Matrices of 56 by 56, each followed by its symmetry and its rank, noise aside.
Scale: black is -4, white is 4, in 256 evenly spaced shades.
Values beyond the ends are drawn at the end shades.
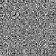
symmetric, rank six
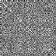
symmetric, rank six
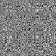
symmetric, rank five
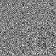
no symmetry, rank seven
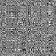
no symmetry, rank six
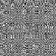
antisymmetric, rank six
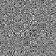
symmetric, rank six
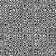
symmetric, rank five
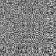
antisymmetric, rank six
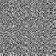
no symmetry, rank six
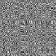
antisymmetric, rank six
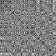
symmetric, rank five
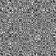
symmetric, rank six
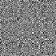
symmetric, rank six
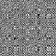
symmetric, rank five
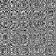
no symmetry, rank five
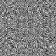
antisymmetric, rank six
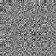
symmetric, rank six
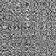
antisymmetric, rank six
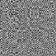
no symmetry, rank six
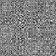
no symmetry, rank seven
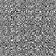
symmetric, rank six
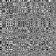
no symmetry, rank five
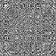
symmetric, rank six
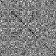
symmetric, rank six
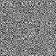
no symmetry, rank five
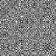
symmetric, rank five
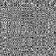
no symmetry, rank six
